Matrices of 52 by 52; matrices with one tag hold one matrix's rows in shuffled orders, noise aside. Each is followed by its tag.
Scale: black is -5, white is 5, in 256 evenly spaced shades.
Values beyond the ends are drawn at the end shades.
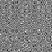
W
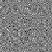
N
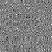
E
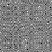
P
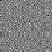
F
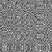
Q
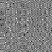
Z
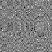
Q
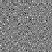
N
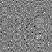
Q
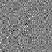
N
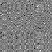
Q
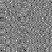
Z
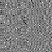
Z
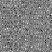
P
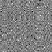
Q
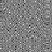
F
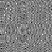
Z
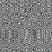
W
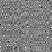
P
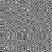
Z
